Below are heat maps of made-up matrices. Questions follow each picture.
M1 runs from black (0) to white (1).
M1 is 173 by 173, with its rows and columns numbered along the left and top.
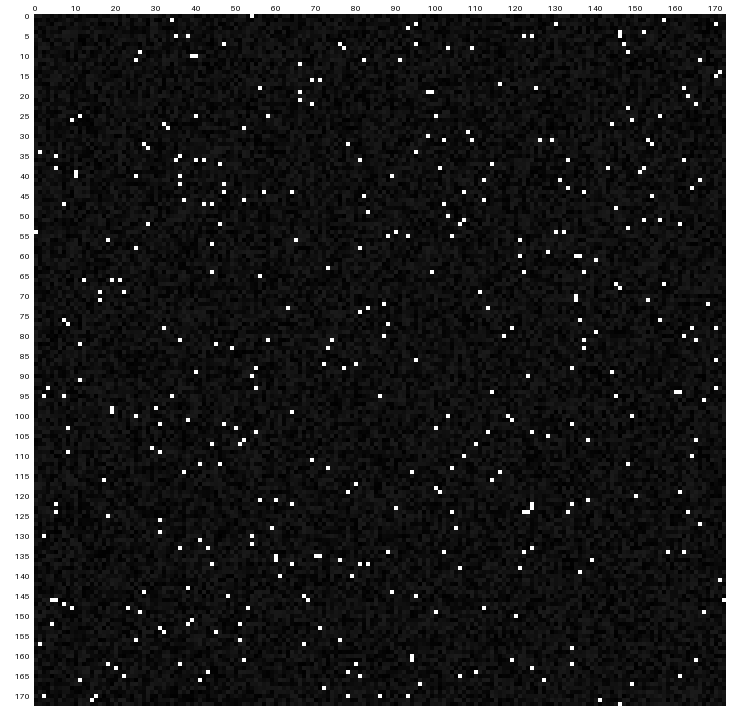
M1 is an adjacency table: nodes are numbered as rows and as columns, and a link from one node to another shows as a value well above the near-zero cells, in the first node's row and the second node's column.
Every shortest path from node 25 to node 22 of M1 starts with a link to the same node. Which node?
node 58
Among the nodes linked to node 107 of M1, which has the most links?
node 44
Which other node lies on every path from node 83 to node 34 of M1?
node 95
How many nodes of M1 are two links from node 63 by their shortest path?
2
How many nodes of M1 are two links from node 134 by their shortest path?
10
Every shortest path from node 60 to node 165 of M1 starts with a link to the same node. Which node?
node 121
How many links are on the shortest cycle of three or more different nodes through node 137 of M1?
3
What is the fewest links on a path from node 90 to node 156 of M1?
7
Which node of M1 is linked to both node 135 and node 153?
node 71
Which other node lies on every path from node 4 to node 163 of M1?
node 124
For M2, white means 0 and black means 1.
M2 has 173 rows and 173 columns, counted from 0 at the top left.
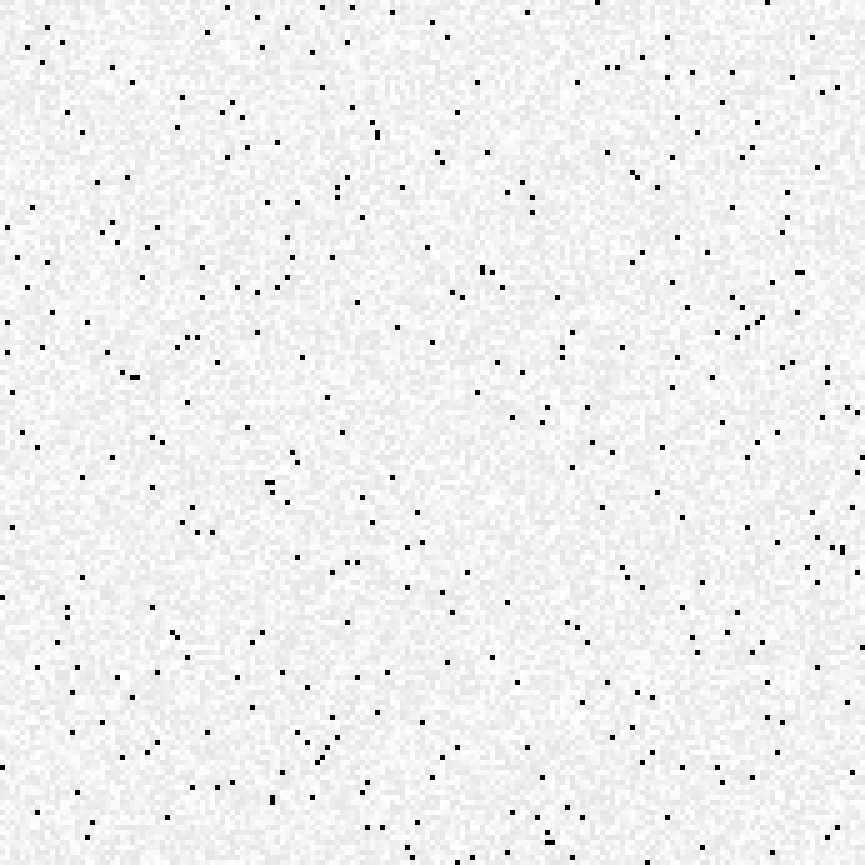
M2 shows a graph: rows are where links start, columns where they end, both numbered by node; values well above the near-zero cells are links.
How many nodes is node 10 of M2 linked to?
1
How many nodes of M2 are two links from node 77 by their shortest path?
2
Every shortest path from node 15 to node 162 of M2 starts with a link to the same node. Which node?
node 133
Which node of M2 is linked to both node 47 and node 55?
node 57
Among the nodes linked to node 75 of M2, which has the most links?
node 26
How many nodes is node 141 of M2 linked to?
1
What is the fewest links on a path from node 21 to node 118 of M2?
6
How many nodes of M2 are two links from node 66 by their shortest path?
5
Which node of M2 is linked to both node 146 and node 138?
node 14
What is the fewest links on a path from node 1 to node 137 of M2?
5
